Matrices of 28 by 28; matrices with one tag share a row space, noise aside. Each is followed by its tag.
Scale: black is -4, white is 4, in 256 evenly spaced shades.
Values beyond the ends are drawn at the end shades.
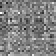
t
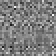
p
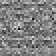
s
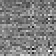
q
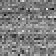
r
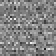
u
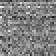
t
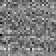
t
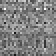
u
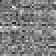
r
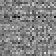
q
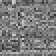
r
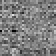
r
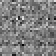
r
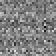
u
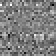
t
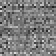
t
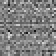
p
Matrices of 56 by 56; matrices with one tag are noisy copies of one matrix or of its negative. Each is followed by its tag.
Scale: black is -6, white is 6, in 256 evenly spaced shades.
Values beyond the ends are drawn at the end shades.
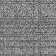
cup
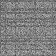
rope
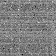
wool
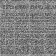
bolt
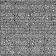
bolt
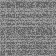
rope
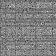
rope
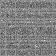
rope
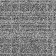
wool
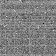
bolt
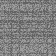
wool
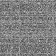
wool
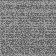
bolt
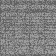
bolt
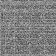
bolt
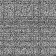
cup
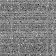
wool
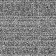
cup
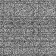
cup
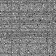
wool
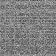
bolt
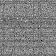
cup
